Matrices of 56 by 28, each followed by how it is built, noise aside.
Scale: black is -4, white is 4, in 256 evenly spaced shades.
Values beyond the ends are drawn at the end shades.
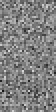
repeating columns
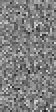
repeating rows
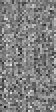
blocks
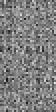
blocks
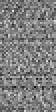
repeating columns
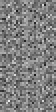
repeating rows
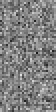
blocks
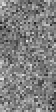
smooth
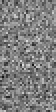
blocks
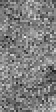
smooth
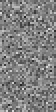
repeating rows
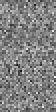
repeating columns
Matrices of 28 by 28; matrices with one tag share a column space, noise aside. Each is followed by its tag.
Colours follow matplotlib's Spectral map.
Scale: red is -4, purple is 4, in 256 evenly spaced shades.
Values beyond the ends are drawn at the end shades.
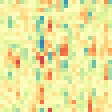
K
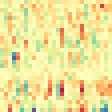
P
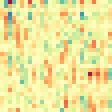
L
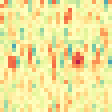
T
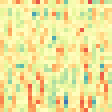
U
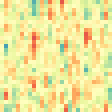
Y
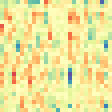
L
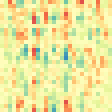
T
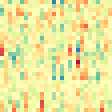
K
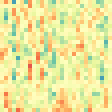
K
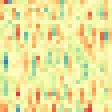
Y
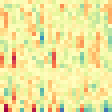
P
